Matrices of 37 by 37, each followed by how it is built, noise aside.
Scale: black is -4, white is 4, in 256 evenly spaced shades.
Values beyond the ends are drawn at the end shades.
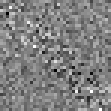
banded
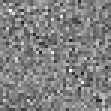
diagonal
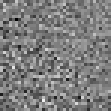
lower triangular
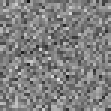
noise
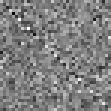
diagonal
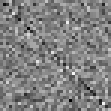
diagonal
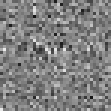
low rank
